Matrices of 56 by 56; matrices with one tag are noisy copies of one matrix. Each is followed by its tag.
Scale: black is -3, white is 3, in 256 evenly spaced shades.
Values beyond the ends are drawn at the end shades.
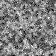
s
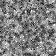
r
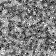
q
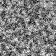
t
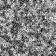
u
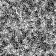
s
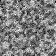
r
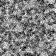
r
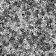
s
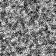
t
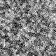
u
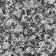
r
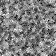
r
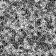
s
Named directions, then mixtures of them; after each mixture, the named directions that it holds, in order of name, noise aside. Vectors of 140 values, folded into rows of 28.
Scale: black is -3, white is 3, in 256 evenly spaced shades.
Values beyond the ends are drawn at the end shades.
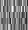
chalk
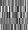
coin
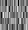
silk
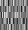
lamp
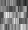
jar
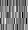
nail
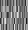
nail.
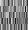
chalk, lamp, nail.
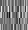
coin.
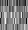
jar, nail.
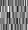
coin, lamp, nail.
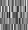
coin.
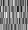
coin, jar, lamp.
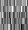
chalk, jar.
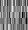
chalk, nail.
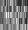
chalk, jar.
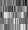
jar.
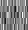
nail.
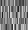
coin, jar.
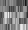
jar.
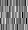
nail.
